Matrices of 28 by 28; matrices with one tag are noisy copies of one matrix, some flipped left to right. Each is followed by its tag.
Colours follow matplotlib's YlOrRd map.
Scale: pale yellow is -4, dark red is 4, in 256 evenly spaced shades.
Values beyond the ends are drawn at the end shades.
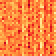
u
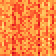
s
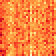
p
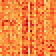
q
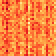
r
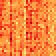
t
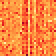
q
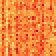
s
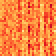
u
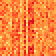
q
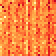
r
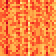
r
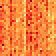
t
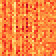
u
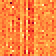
q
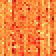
s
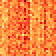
t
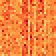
q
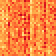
t
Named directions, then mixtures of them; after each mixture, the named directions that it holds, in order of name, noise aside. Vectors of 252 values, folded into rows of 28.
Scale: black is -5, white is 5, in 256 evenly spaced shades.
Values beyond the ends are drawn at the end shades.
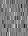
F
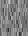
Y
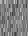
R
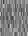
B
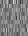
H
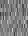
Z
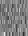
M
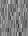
Y.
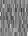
B.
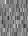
F, R.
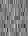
F, H.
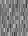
F, R, Z.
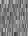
B, H, R.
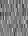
Z.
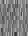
B, R.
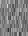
R, Y.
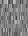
H, R.
